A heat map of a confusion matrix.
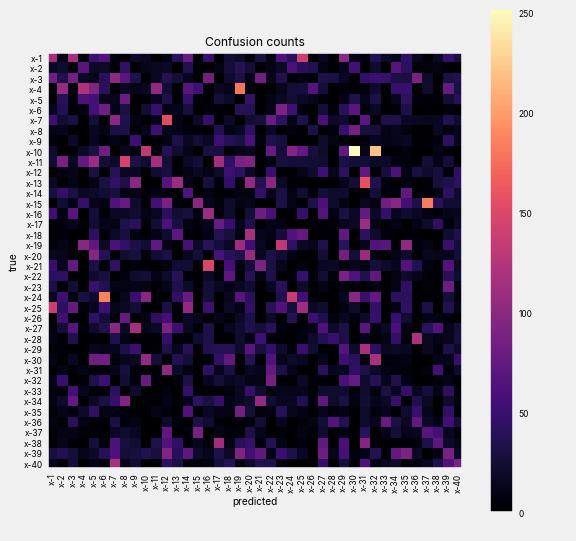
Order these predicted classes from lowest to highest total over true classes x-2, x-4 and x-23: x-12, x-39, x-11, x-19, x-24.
x-12, x-24, x-11, x-39, x-19
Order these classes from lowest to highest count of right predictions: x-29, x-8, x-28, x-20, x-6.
x-8, x-28, x-29, x-6, x-20
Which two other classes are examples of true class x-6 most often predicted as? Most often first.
x-23, x-30
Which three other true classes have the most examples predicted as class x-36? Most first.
x-28, x-3, x-35
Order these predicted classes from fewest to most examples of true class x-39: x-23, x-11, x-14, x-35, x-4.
x-4, x-11, x-23, x-14, x-35
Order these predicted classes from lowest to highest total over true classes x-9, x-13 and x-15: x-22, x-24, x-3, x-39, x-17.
x-24, x-3, x-17, x-39, x-22
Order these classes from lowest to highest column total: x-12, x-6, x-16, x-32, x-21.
x-21, x-16, x-6, x-32, x-12
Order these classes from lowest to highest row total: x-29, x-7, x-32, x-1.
x-32, x-29, x-7, x-1
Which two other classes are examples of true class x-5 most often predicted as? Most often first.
x-8, x-4
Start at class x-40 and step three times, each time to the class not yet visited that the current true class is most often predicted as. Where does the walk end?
x-31
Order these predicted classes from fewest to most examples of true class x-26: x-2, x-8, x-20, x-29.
x-29, x-20, x-2, x-8
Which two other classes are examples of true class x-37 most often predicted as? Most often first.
x-15, x-12
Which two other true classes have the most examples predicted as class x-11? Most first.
x-4, x-19
